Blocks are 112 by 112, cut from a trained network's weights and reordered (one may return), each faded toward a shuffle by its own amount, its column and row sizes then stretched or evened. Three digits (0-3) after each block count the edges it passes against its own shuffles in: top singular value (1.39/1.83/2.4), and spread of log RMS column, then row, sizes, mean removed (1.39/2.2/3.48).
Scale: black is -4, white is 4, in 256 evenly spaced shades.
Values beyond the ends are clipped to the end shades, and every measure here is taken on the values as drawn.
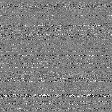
0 0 3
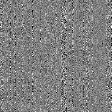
0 3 0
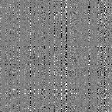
2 3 2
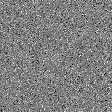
1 0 0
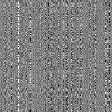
3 3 0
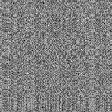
3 0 1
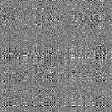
3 2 3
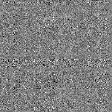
0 2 2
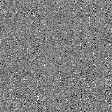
0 2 1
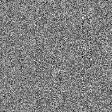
0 2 0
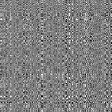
3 3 2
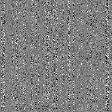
0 3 1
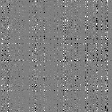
1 3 2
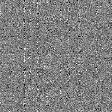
1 2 1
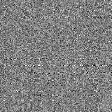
1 1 2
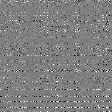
1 2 3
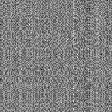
3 1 0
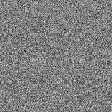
2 0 0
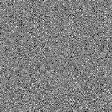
2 1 1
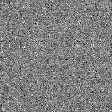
1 1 0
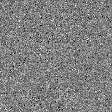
0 1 1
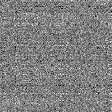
2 1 1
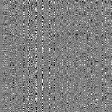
3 3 1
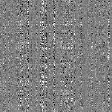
2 3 1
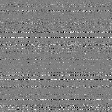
3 1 3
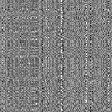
3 2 1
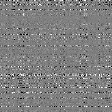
1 2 3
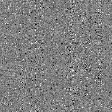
1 2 0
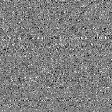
2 0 2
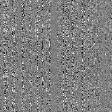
1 3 0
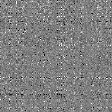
2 2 2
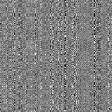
3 3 1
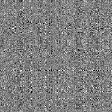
2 2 2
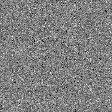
0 1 0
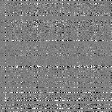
1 2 3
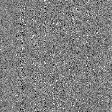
1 2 0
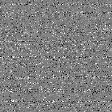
1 0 2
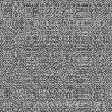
3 0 0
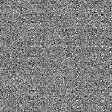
2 2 0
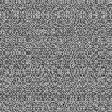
3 0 0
